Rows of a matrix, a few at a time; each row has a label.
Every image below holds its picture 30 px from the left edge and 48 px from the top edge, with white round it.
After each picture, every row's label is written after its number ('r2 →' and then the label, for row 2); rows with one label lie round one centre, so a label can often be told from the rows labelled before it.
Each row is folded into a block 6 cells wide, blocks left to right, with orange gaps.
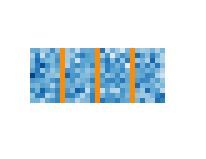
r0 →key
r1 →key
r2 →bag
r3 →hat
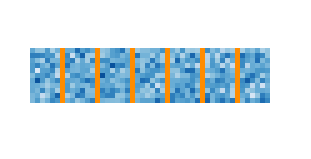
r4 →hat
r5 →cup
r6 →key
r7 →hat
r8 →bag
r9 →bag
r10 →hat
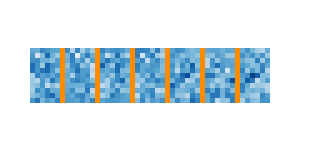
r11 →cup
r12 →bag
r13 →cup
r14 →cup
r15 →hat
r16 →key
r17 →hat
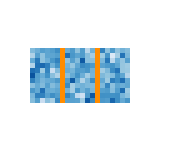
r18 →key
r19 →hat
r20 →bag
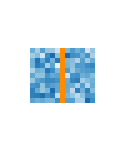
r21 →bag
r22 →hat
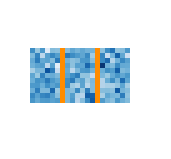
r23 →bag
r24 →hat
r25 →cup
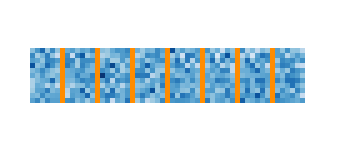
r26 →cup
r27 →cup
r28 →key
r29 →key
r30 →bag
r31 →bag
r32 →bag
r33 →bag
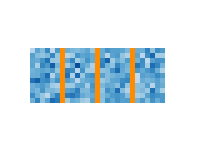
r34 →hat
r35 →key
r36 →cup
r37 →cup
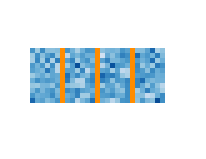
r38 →bag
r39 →key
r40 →key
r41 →hat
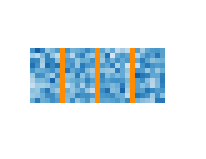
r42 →cup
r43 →cup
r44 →bag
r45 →key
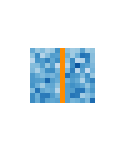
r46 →bag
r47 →key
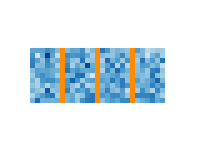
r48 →cup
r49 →hat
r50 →bag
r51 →bag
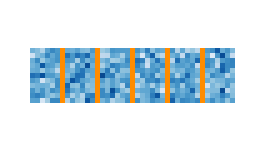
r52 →key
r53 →hat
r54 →key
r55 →cup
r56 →bag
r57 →cup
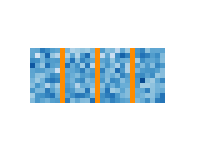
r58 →cup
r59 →bag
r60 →bag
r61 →hat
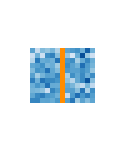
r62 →bag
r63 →cup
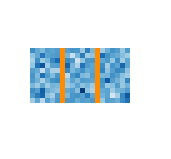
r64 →key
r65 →cup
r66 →hat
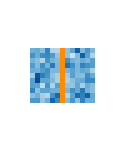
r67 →hat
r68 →cup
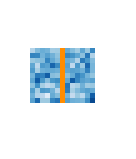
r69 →hat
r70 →hat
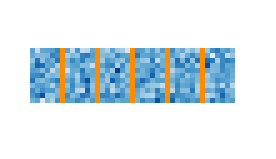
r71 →key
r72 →bag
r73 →bag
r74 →hat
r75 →bag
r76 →cup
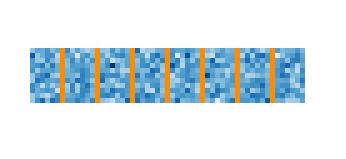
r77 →hat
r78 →bag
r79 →key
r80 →bag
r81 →cup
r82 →key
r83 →bag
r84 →key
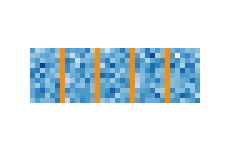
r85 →key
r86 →cup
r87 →key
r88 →cup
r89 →cup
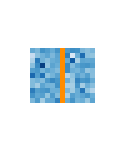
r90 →key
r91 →cup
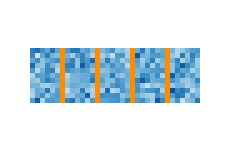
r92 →cup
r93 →cup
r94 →bag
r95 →hat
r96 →key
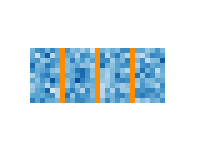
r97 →cup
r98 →bag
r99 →cup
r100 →key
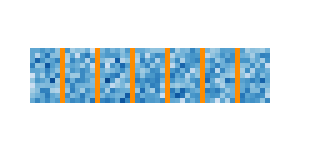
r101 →cup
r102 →bag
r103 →hat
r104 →bag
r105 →key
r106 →key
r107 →bag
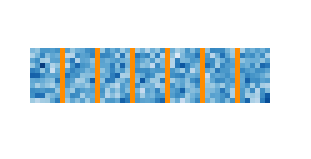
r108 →key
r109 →key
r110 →hat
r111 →hat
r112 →key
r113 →cup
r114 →hat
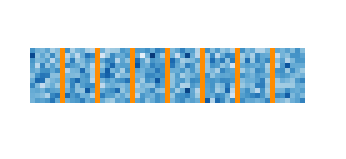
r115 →hat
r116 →bag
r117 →key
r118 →cup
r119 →cup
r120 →bag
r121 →bag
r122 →key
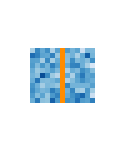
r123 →hat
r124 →bag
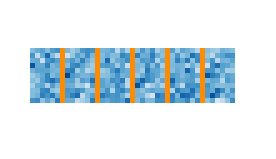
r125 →cup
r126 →key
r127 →bag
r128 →hat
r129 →bag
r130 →key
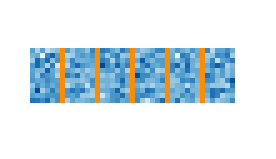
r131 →bag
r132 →key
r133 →cup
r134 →key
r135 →cup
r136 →key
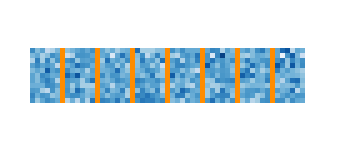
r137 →bag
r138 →key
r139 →bag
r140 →bag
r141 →key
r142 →cup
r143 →key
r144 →cup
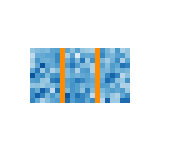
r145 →key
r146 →bag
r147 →hat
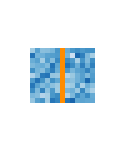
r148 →hat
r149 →cup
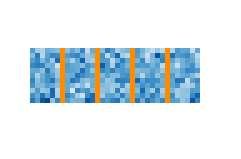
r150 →bag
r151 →hat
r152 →cup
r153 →bag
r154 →hat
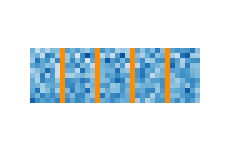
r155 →bag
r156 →bag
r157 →bag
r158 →key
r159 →cup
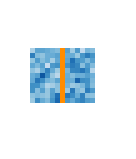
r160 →hat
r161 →bag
